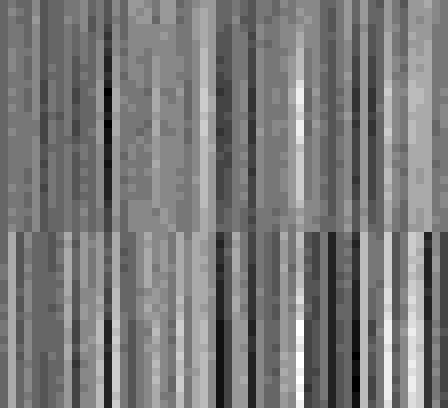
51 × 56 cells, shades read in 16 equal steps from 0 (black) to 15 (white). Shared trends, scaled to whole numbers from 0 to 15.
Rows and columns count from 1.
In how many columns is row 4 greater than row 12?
20
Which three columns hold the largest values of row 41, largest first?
38, 49, 52
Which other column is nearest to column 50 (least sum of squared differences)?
35
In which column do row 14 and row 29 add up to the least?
14
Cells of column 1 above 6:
6
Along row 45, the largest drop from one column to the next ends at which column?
39
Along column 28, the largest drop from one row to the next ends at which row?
30
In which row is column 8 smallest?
15
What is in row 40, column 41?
7
